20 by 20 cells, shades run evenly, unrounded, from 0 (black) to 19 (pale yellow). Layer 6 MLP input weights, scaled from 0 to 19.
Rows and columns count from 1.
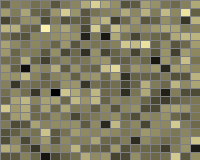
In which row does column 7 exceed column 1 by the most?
12
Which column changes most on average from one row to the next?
19
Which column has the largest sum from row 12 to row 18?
5
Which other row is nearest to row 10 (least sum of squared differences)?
15
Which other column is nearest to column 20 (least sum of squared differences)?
4
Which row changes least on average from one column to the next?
17
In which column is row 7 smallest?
9
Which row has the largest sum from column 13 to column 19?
2
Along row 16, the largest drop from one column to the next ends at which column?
11
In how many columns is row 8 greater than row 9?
7
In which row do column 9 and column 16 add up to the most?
1
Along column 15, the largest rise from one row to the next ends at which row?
6
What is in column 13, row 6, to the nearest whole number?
16
